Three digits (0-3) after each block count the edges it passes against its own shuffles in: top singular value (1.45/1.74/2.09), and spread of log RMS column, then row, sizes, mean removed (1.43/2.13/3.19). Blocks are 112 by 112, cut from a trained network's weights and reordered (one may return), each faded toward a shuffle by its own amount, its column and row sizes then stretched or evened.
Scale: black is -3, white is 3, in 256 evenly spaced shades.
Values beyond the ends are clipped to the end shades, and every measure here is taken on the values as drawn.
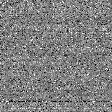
1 0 1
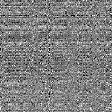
3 2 1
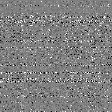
0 1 3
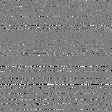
3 0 3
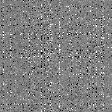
0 3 2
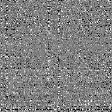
1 2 2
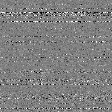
2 0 3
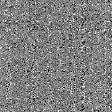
0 2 1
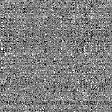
2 2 0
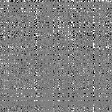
1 3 3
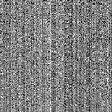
3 1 1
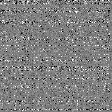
0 1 3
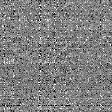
2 2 1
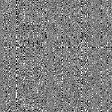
3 3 1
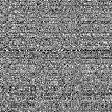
3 0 1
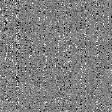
0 3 0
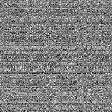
3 1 1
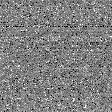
1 0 1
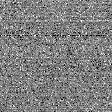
2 0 1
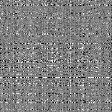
2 1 3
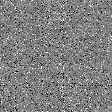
0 1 0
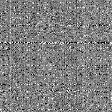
1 0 2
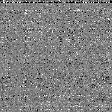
2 1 2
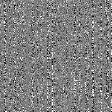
2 3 1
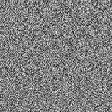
3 0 0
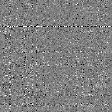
2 2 2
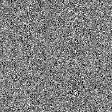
0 2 0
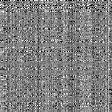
3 0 3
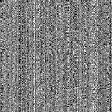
3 2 0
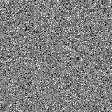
1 1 0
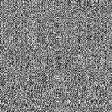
3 1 1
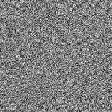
3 0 0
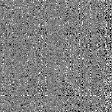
1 3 1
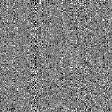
3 3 2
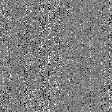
0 3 0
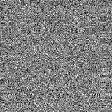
2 0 0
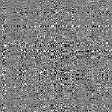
3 3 3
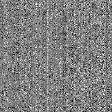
1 2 1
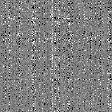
1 3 2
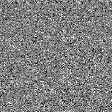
1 1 2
